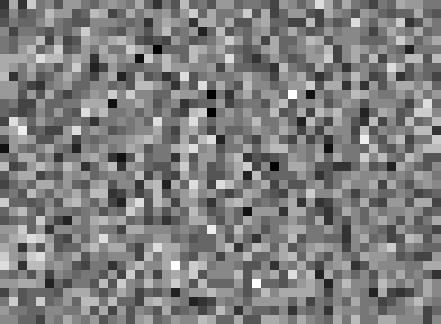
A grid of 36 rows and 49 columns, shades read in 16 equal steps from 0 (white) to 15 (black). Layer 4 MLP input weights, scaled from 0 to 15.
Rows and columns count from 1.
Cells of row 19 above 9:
16
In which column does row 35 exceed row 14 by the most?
18
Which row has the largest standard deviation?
19
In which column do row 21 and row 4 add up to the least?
25
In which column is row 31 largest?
36
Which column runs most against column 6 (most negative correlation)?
29
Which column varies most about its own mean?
22
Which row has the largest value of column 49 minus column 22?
31
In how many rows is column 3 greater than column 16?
18
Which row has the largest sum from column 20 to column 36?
35
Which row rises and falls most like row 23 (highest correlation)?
15
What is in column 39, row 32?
4
